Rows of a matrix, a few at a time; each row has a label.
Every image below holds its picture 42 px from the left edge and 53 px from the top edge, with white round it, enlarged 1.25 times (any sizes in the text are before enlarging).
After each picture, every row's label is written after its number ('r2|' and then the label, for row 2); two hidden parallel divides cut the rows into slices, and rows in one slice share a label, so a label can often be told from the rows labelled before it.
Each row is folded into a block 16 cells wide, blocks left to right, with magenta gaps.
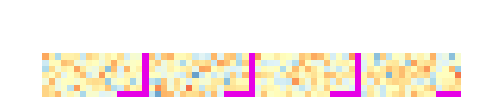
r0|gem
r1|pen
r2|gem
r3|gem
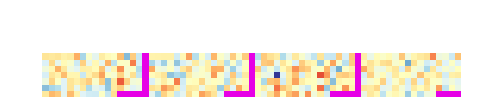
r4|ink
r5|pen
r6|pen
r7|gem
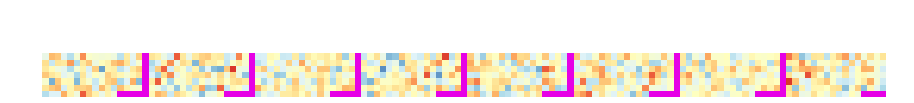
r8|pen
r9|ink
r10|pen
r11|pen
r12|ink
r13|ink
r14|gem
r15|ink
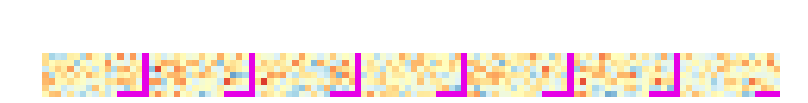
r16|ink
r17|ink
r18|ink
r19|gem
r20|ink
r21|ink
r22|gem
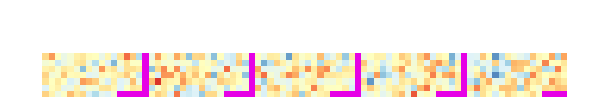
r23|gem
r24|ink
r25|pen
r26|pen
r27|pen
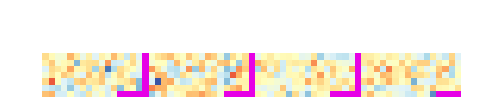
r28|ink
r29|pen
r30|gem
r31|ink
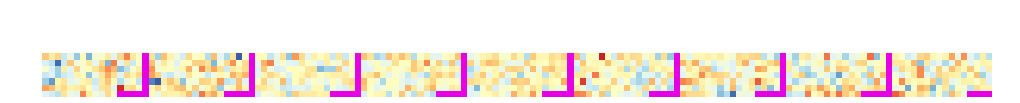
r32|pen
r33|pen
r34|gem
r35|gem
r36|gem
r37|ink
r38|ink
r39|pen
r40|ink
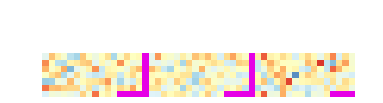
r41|pen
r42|gem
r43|ink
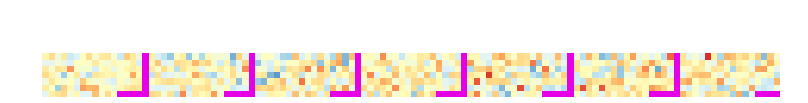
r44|gem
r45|gem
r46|pen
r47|gem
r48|ink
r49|pen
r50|ink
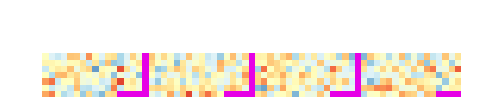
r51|ink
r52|pen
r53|ink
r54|pen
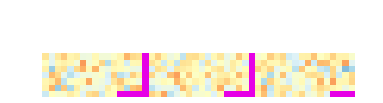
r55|gem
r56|gem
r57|gem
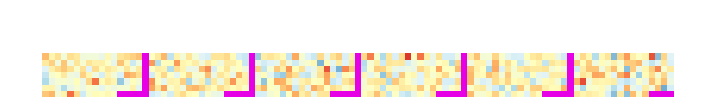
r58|gem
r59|gem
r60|pen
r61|gem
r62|gem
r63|ink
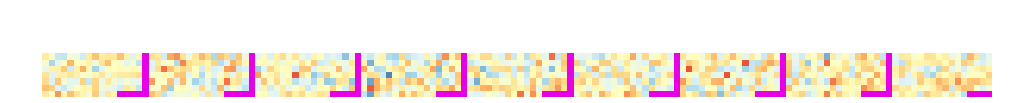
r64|gem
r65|ink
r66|gem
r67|pen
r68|pen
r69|gem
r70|ink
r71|gem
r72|gem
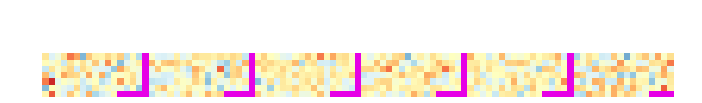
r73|ink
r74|gem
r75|gem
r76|gem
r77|gem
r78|pen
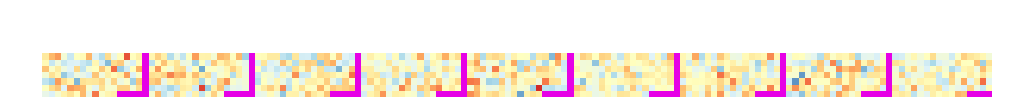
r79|pen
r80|ink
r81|pen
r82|gem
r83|ink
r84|gem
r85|gem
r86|pen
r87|gem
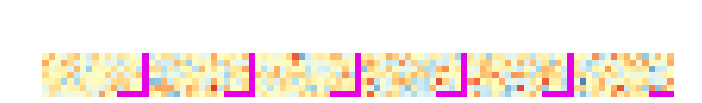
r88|gem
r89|pen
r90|gem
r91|ink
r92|ink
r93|pen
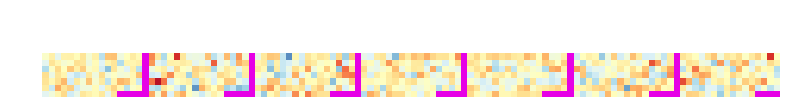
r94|gem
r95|ink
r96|pen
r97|gem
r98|gem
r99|pen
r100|ink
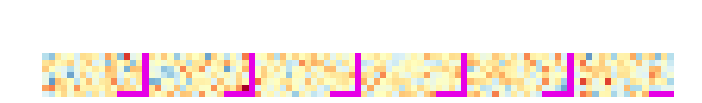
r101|pen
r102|pen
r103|gem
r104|gem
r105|ink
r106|ink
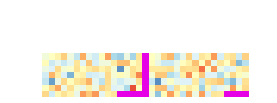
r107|pen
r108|pen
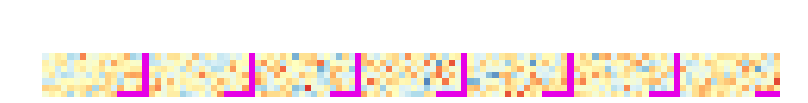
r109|pen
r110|gem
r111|ink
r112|ink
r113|pen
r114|ink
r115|pen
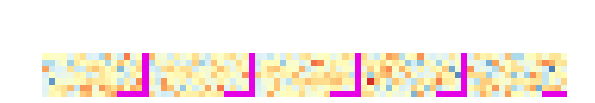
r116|pen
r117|gem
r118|gem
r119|ink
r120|pen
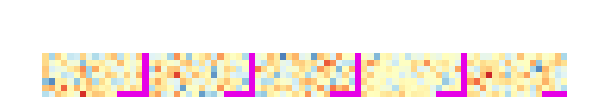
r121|pen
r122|ink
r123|pen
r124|gem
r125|ink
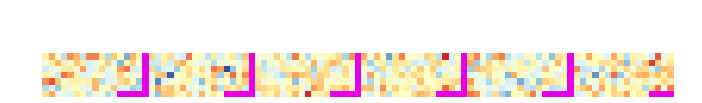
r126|ink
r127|pen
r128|pen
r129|pen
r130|ink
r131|pen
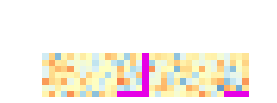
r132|ink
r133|pen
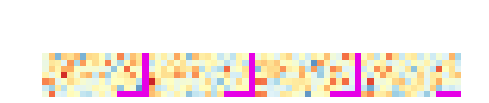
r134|ink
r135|ink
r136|ink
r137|ink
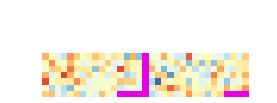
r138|ink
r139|pen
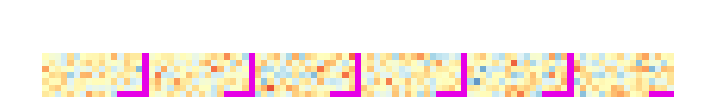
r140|gem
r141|gem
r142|pen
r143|gem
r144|pen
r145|pen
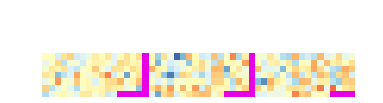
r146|gem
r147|pen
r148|pen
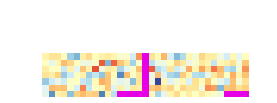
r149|pen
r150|pen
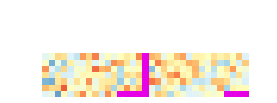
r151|pen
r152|ink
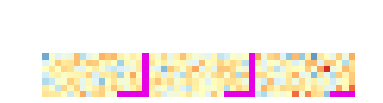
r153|gem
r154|gem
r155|pen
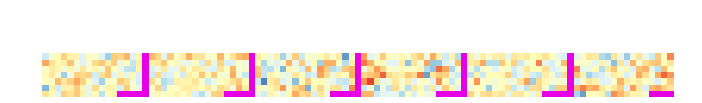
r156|gem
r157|gem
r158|pen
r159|ink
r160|gem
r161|pen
